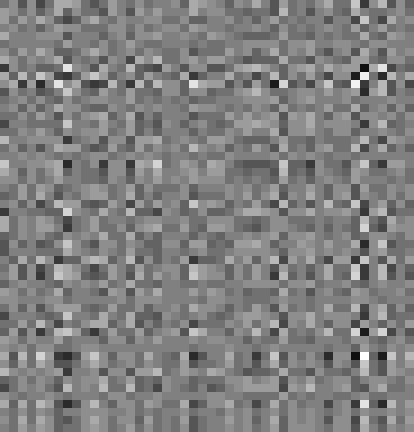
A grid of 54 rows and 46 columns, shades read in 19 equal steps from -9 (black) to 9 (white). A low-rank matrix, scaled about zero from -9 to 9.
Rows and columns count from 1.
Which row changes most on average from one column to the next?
11
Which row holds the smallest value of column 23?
45
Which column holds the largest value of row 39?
40
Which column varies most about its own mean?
41
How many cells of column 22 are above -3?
43
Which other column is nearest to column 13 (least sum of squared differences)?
2
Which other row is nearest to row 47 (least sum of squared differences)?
18
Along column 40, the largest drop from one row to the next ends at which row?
10
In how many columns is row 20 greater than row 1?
19
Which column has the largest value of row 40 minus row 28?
8
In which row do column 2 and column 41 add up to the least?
9
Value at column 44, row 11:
-3
